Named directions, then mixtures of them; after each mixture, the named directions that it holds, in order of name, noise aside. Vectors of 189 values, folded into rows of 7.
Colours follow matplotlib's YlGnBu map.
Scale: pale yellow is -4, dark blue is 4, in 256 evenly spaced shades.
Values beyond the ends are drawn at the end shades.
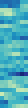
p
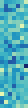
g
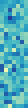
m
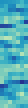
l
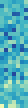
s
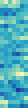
p.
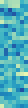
p, s.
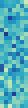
m, s.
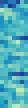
l, p.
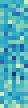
g, s.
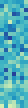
s.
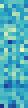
s.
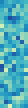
m.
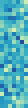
g, m.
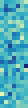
g.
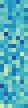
l, m, s.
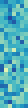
m.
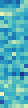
g, p, s.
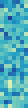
m, p, s.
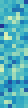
l, m, s.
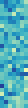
g, m, p.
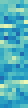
l.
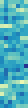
g, l.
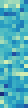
g, p.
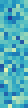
m.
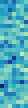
g, l, m.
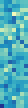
g, m, s.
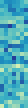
g, l, s.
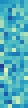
m.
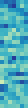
l, p.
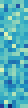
g, m, s.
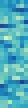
l.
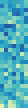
l, s.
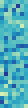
g, l, m.
